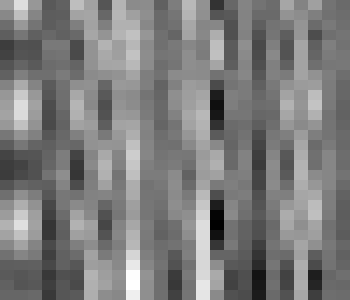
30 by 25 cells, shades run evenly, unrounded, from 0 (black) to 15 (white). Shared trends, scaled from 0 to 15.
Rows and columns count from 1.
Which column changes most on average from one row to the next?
16
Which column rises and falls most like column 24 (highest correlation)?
5
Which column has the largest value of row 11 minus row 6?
2
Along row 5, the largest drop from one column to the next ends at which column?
17
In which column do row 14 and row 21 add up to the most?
15
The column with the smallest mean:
19
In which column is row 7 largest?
10
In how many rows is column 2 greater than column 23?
20
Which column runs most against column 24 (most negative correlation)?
7
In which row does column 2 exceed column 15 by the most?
1
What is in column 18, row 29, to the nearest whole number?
5
